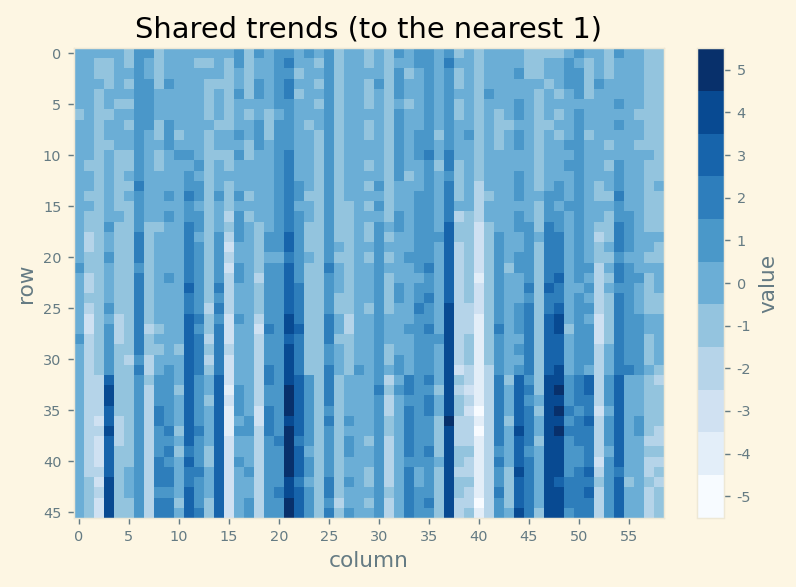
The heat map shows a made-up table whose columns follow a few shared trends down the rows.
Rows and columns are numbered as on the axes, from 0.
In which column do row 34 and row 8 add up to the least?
40
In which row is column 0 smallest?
6
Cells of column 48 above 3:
16
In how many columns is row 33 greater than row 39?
16
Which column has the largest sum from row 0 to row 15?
21
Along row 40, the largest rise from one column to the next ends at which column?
3
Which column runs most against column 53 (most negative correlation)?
2
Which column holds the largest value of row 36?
37
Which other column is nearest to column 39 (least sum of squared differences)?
41
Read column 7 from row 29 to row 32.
-1 -2 -2 -1
